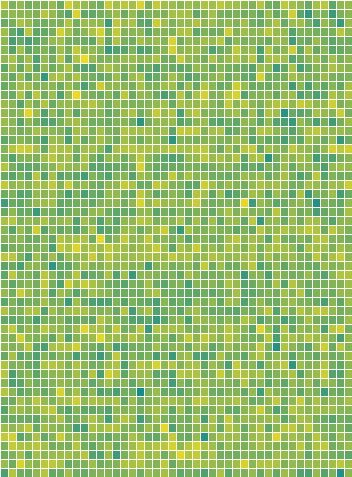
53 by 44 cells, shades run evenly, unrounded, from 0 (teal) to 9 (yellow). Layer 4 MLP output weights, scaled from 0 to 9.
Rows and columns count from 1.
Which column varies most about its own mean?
18
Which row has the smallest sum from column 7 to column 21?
34
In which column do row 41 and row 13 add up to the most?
20
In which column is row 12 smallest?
3
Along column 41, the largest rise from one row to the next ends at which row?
35
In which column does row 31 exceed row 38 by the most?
43
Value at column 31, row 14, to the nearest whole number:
5
